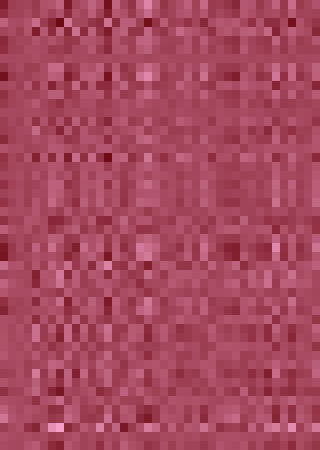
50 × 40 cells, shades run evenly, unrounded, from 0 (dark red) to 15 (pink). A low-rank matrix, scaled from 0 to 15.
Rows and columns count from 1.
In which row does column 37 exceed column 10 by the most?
48
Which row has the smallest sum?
44
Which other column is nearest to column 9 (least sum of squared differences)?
14
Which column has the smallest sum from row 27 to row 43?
10
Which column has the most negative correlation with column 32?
5
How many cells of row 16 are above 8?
4
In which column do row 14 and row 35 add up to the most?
19
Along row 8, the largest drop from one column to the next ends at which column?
9
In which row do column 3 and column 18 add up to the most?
28
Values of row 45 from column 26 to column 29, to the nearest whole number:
7 6 6 7
